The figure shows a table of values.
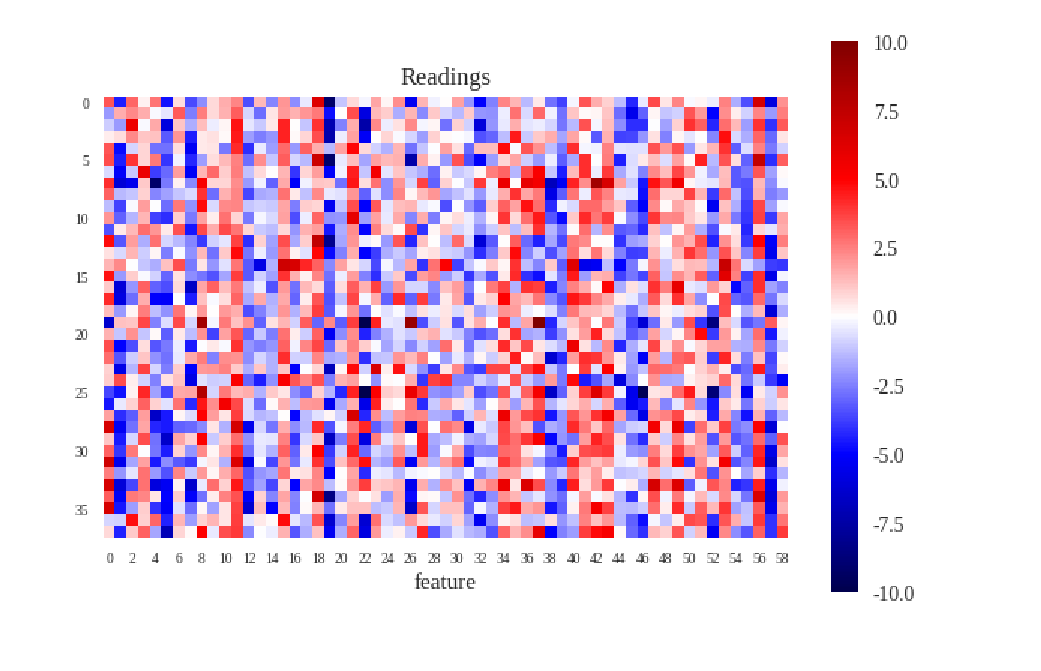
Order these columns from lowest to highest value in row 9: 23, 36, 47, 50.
50, 47, 23, 36
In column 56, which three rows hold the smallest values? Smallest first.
19, 14, 24
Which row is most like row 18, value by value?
32
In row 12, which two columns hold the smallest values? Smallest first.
19, 32
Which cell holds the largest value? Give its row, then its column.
19, 37
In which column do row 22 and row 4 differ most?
7
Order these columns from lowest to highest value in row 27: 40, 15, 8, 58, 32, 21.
58, 15, 32, 40, 8, 21
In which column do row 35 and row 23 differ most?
23
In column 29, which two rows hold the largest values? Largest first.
14, 24
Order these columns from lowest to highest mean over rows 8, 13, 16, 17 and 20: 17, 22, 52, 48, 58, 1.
1, 22, 52, 58, 17, 48
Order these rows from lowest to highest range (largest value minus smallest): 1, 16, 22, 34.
1, 22, 16, 34
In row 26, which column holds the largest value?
10
